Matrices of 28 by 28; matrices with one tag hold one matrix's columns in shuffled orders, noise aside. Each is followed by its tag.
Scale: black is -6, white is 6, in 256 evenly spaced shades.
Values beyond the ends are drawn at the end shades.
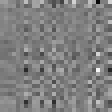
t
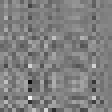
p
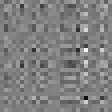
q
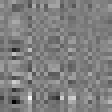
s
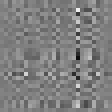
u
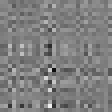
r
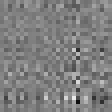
s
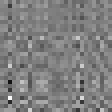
p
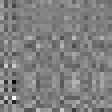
p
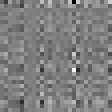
t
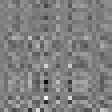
p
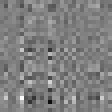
s
